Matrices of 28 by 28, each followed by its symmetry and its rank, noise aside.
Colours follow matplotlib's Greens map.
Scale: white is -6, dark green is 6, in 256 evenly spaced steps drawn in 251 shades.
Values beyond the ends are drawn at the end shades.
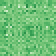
no symmetry, rank four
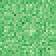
symmetric, rank eight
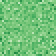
no symmetry, rank six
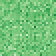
antisymmetric, rank eight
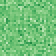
antisymmetric, rank eight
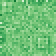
symmetric, rank six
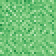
symmetric, rank four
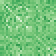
symmetric, rank four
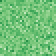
no symmetry, rank eight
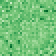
symmetric, rank six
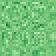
no symmetry, rank four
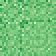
symmetric, rank six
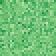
no symmetry, rank eight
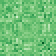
symmetric, rank four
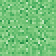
antisymmetric, rank four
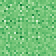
antisymmetric, rank six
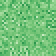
antisymmetric, rank eight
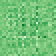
no symmetry, rank four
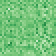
no symmetry, rank six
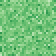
no symmetry, rank eight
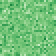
antisymmetric, rank eight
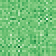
antisymmetric, rank four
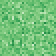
antisymmetric, rank four
